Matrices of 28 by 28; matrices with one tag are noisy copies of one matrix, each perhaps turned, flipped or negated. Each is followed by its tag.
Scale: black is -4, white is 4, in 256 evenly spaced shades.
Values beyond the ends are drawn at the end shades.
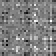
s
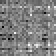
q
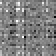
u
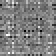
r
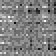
q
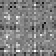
s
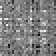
u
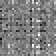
u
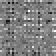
r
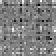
s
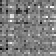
q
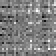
q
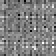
r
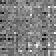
q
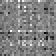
u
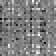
u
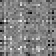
s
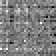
q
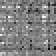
q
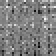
q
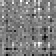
q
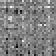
q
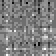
q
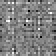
r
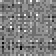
r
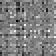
u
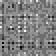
r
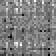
q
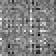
u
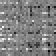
q
